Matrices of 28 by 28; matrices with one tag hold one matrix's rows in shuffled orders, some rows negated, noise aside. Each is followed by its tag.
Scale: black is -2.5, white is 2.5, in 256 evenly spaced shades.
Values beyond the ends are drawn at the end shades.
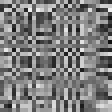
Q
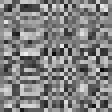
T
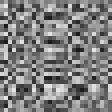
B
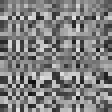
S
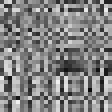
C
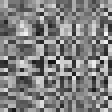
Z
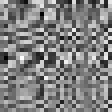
Z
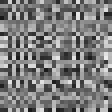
S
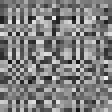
S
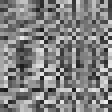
Z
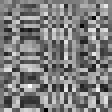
T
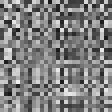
C
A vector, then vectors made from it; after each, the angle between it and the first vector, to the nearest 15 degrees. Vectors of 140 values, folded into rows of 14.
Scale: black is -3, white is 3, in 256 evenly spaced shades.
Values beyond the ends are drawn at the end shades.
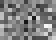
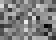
165 degrees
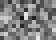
90 degrees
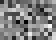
45 degrees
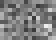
15 degrees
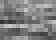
105 degrees
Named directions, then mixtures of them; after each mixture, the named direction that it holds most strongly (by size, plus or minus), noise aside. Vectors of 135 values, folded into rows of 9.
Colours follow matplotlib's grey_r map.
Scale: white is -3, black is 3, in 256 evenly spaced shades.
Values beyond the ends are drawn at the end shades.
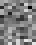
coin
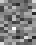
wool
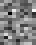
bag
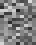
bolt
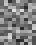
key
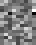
bag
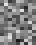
key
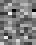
bag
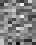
bolt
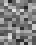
key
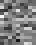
bolt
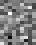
coin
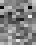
coin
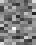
wool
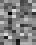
bag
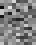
bolt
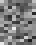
wool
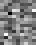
bag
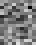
coin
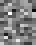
bag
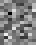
bag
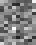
wool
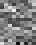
bolt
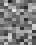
key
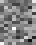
wool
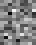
bag
